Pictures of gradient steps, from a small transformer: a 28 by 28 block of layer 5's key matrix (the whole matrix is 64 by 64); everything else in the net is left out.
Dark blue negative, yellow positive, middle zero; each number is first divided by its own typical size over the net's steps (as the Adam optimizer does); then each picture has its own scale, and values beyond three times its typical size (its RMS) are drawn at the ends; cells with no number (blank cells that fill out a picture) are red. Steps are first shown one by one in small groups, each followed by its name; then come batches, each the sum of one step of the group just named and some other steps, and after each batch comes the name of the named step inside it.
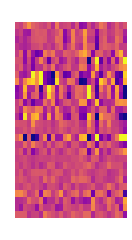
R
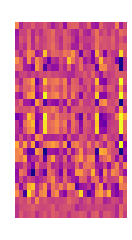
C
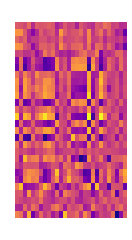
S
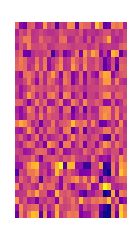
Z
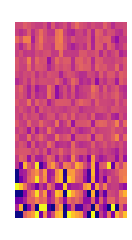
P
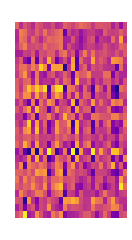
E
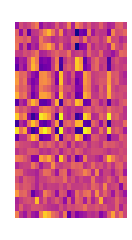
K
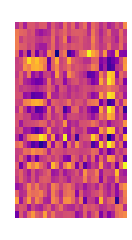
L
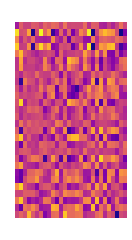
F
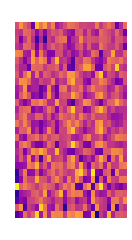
P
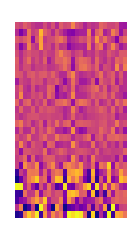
P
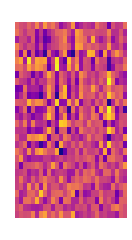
L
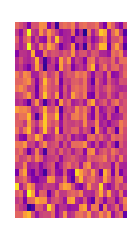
C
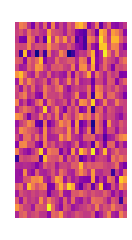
E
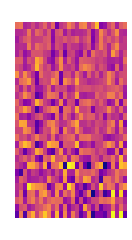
Z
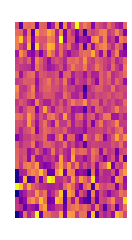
P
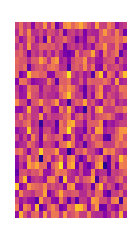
Z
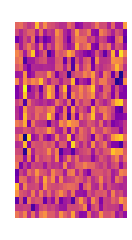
R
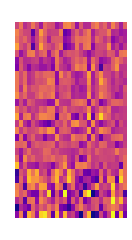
S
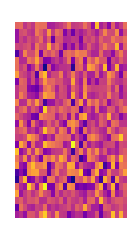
K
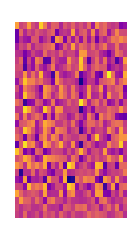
R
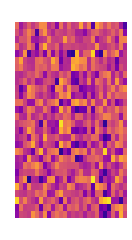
Z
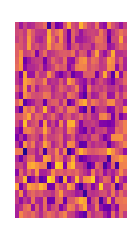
Z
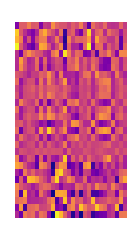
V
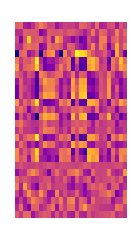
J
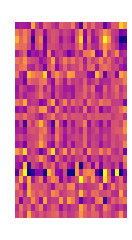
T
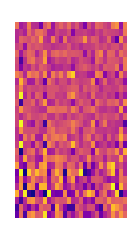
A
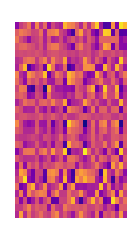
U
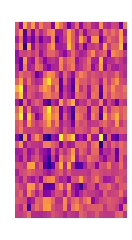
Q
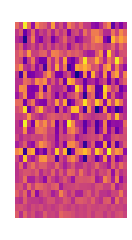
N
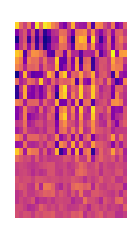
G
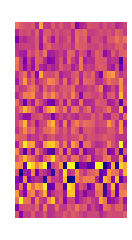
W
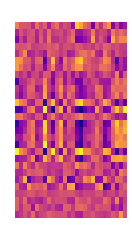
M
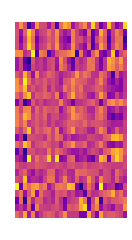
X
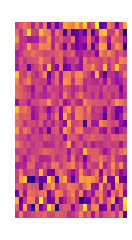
U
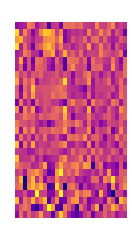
V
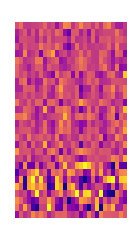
M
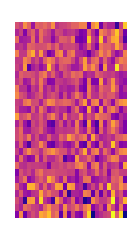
U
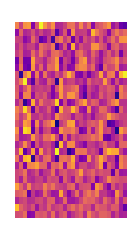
N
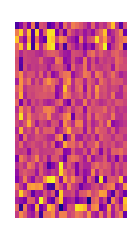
Q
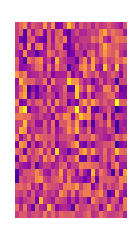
N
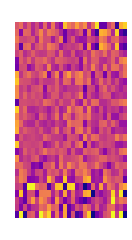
U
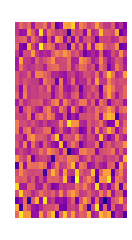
U
